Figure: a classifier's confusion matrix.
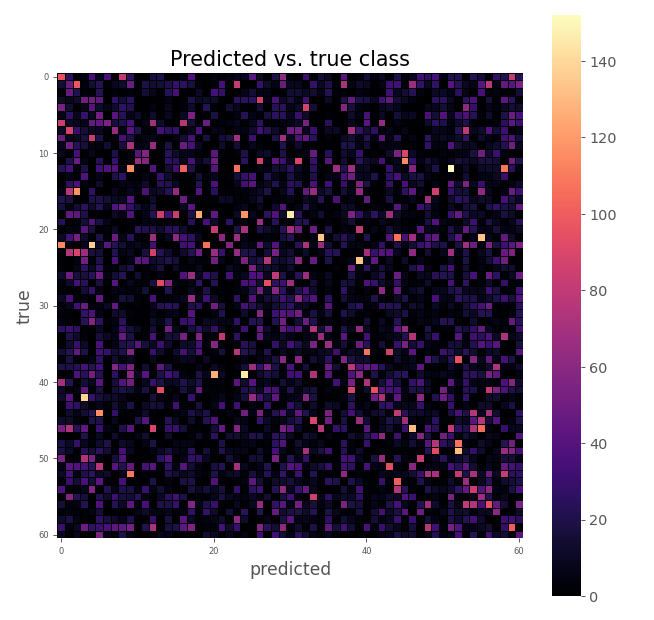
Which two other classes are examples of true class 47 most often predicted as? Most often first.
42, 50
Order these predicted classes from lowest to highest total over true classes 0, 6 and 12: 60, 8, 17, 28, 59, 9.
28, 60, 17, 8, 59, 9
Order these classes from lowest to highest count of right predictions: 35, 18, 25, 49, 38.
25, 35, 38, 49, 18
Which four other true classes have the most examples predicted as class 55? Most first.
21, 46, 45, 15
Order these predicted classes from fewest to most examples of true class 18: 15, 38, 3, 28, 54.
54, 3, 28, 38, 15
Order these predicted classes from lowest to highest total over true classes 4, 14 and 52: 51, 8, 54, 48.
8, 51, 48, 54
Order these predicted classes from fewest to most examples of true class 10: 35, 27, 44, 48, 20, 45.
48, 27, 35, 20, 44, 45
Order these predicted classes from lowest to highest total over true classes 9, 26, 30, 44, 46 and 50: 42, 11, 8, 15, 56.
11, 15, 8, 42, 56
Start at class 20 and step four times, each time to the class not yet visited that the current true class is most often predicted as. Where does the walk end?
13
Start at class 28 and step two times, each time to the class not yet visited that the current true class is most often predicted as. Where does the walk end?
3
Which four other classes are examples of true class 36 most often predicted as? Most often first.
40, 43, 23, 9
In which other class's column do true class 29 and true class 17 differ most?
31
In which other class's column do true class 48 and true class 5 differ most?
52
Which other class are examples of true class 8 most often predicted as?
4
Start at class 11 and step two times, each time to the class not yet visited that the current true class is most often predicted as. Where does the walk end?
33
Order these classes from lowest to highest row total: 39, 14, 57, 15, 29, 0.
57, 14, 29, 0, 15, 39
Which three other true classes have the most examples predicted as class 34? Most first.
21, 46, 22
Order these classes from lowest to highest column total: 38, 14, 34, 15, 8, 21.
34, 21, 15, 14, 8, 38
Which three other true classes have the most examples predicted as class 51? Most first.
12, 46, 23
